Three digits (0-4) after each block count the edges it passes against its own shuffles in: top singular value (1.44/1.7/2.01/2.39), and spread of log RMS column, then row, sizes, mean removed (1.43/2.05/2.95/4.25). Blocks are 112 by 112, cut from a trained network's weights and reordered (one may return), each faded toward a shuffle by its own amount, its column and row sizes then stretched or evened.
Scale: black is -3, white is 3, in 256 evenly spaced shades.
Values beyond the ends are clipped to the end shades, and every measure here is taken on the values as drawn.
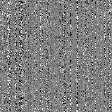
0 4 0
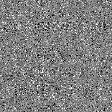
1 1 2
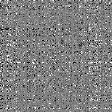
0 3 3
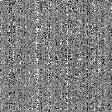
2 3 2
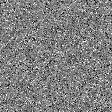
0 0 0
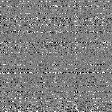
0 1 4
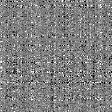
2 2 3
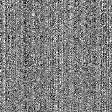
3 2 1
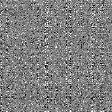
2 3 0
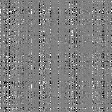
3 4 3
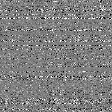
0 1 4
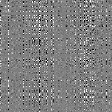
4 4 3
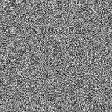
3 0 0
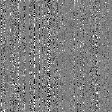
1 4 0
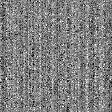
3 1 1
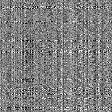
4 1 3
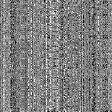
4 3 1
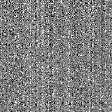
2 2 2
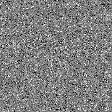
0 1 1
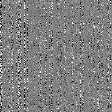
0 4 1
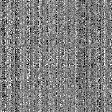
4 3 2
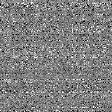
1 2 3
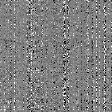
2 4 2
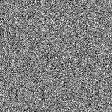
1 0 0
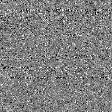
1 1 2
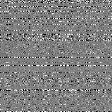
4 2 4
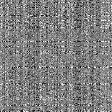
4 0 3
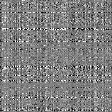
4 1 4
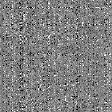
1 3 2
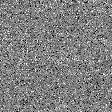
0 0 0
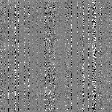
1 4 2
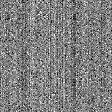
3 0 1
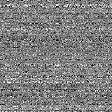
2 0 3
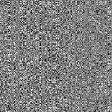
4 3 1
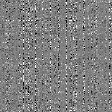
1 4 2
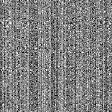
4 1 2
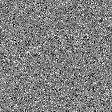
0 0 1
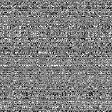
3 2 3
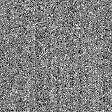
0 1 0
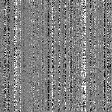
4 4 1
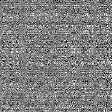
3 3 2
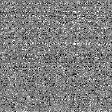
1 2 3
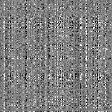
4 3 3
